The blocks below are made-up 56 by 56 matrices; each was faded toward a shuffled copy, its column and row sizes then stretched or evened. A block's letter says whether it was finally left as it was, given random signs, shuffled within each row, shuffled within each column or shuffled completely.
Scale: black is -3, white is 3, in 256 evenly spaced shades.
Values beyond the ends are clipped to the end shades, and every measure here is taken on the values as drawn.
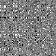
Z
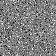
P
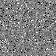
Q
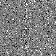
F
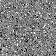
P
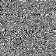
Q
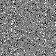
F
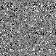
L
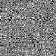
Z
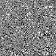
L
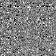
L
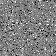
P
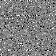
Q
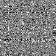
L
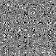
Z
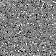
Q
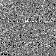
Q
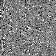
F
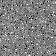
P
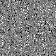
F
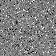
P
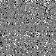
L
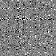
Z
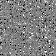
F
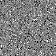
F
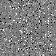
F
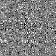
Z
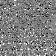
Q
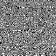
Q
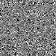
L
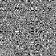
Z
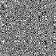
Z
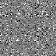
Z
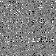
L
